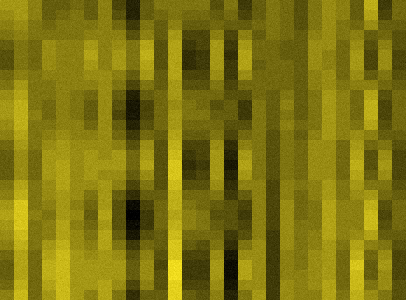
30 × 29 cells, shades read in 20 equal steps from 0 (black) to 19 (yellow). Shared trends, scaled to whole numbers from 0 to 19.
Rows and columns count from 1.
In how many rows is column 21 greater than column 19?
11
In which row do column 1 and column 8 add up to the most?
22
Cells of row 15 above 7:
22
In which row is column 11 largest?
6
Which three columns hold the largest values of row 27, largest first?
13, 26, 5
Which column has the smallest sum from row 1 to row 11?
10
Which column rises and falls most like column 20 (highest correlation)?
17
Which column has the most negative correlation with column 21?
20
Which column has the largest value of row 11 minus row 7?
27
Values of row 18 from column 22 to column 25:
9 12 12 9
